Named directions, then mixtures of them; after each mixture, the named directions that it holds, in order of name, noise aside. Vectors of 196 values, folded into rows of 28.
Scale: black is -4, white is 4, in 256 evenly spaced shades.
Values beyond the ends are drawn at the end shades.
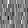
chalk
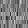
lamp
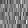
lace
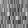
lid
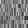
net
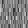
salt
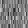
salt.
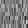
lace, lid, net.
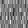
chalk, salt.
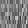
lace, lid.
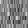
lid.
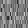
chalk, lamp.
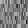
lace.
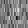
lamp, lid, net.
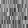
lid, net.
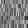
net.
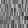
net.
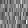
lace.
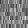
chalk, lid, net.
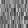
net, salt.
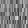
lace, lid.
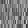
chalk, lace, salt.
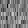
chalk, lamp, lid.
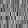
lamp.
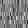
chalk, lamp, salt.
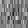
chalk, lid, salt.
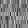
lamp.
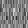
salt.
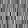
lamp.
